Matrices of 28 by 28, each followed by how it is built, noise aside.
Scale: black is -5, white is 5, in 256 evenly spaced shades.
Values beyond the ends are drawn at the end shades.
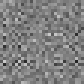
low rank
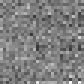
low rank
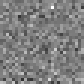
uneven rows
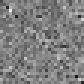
diagonal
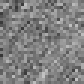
Hankel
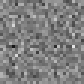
low rank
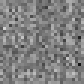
blocks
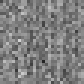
blocks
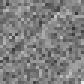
Hankel
